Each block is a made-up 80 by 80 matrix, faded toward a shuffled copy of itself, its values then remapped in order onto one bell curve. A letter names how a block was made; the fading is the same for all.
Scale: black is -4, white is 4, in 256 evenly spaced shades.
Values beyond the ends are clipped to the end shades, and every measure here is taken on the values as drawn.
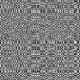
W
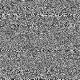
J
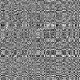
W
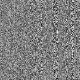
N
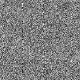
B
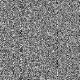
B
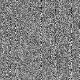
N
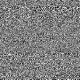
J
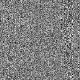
B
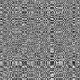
W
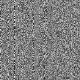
N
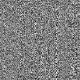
B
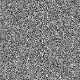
B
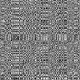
W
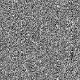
B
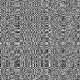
W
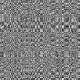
W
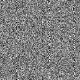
B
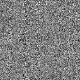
B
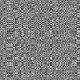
W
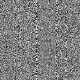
N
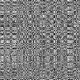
W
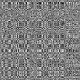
W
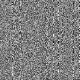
B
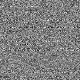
J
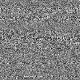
J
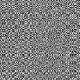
W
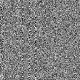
B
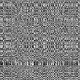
W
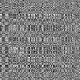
W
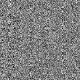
B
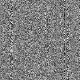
N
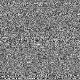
J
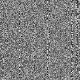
N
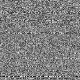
J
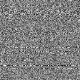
J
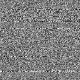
J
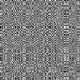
W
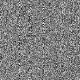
B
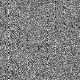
N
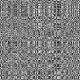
W
